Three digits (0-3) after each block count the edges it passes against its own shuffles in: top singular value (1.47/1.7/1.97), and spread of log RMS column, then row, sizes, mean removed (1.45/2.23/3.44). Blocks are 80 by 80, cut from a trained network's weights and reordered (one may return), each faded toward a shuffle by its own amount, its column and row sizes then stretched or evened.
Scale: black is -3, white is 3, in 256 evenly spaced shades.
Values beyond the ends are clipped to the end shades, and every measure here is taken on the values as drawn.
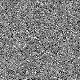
1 0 0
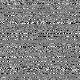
0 0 3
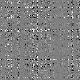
3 3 2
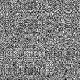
3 0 0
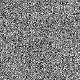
1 0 1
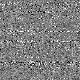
1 0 2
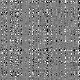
1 3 2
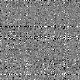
3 2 2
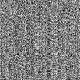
2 0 0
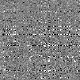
3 2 2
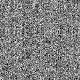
1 0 0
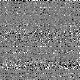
1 1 3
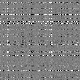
3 1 3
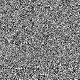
0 0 1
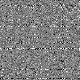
2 1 2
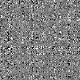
1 2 2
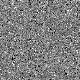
0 1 0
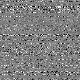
1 0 3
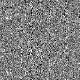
1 2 0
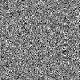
2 1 0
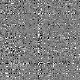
1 2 2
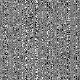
0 3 1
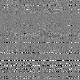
3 1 3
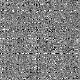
1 1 2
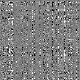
1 3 2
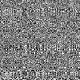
3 0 2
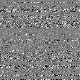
0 0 3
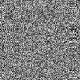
3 1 0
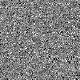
0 1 1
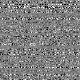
0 0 3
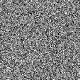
1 0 0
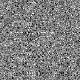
2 0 1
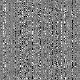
2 3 1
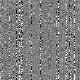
2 3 0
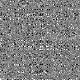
2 1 2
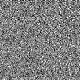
2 0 0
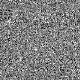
0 1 1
